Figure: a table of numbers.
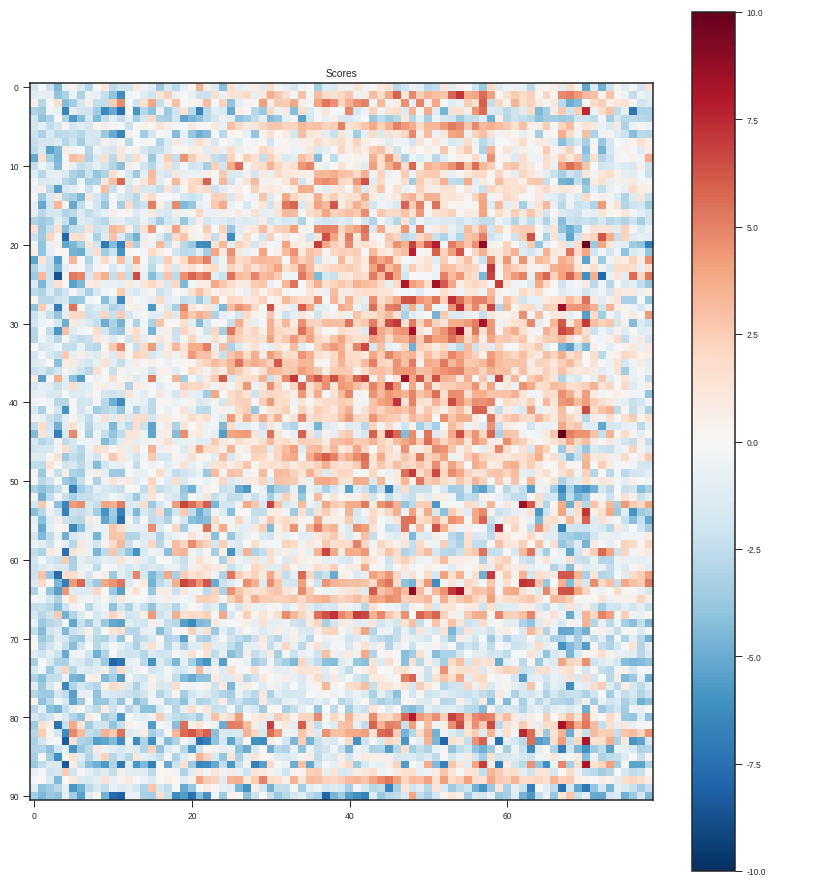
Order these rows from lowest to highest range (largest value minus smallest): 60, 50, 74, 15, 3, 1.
60, 74, 50, 15, 1, 3
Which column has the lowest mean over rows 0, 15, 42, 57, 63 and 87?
70
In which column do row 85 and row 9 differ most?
19
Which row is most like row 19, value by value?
59
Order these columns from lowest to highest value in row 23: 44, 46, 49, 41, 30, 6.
6, 49, 41, 30, 46, 44
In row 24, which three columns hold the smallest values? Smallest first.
3, 72, 70
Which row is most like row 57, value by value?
69
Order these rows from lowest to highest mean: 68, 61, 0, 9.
68, 0, 61, 9
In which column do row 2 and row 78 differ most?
11
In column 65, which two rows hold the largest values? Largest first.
24, 64
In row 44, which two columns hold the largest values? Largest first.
67, 45
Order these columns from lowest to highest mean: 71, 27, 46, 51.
71, 27, 51, 46
